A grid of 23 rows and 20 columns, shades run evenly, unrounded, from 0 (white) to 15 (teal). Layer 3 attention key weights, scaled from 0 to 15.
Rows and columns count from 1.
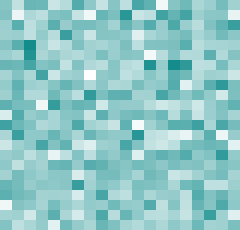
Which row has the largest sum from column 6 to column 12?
17
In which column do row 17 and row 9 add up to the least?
16
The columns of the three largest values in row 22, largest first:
18, 9, 5
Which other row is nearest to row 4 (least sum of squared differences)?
23
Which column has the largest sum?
19
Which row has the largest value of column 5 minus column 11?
11
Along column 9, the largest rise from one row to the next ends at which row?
12
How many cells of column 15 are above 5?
18
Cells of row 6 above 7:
7
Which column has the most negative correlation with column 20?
4
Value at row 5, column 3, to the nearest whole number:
15
